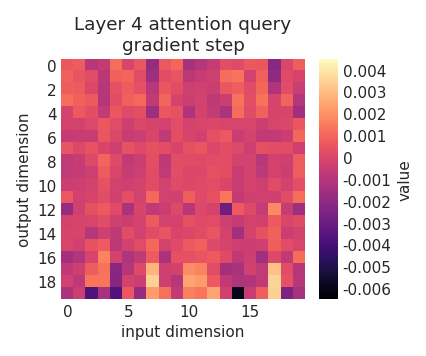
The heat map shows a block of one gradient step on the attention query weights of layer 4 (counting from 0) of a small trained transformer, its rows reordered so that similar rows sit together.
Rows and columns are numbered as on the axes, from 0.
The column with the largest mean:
17
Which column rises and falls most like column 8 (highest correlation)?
16
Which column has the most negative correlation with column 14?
12
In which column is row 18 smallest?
4
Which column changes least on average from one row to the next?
15
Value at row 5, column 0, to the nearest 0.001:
0
